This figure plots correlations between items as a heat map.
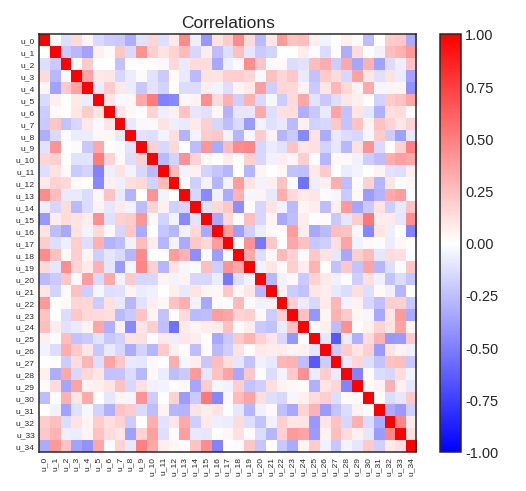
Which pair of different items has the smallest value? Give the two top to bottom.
u_25, u_27
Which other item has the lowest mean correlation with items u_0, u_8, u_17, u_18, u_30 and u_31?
u_6
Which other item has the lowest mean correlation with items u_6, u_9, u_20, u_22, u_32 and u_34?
u_31
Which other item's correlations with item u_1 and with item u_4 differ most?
u_34
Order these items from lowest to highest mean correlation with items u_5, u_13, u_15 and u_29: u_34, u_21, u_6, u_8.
u_8, u_21, u_6, u_34
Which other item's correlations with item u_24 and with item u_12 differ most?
u_5
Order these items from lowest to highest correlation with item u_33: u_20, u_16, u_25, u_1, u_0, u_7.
u_25, u_20, u_16, u_7, u_0, u_1
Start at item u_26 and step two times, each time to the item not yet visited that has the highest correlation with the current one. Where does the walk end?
u_19
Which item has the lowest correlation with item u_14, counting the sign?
u_18
